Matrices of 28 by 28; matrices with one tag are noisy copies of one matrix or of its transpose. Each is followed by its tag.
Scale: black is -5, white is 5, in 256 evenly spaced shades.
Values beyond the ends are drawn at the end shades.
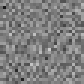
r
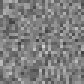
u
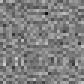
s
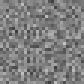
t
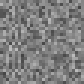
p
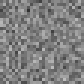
p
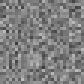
p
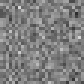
p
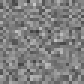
p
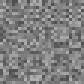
p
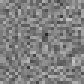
t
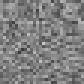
u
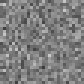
p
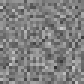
t
